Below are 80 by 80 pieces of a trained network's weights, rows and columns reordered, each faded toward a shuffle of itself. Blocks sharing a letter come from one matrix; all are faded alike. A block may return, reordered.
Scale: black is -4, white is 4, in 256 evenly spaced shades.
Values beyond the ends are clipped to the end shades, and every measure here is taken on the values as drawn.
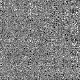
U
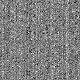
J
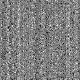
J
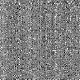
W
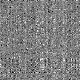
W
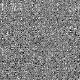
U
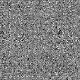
U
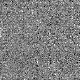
U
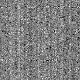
J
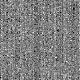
J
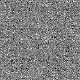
U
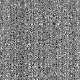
W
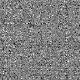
U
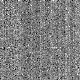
J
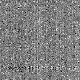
W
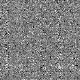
U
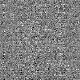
U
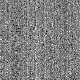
J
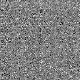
U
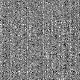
J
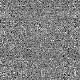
U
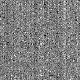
W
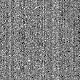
J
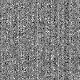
J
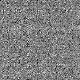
U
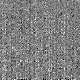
W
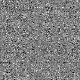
U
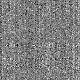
W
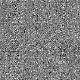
U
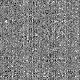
W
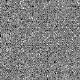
U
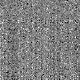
W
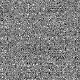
U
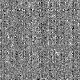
W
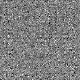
U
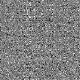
U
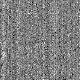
J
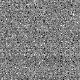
U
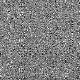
U
